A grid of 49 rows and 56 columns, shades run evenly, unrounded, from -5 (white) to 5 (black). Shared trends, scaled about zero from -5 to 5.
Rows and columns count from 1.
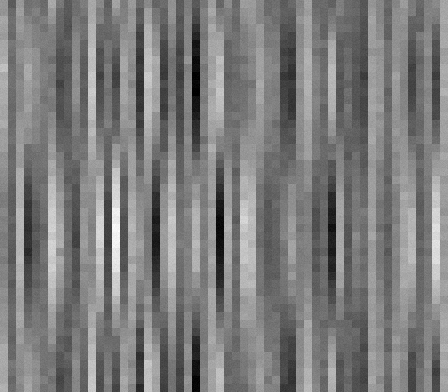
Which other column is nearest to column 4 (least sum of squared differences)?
20
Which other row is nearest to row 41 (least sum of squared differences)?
2
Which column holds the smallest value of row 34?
15
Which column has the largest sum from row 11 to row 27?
25
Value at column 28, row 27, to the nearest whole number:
4
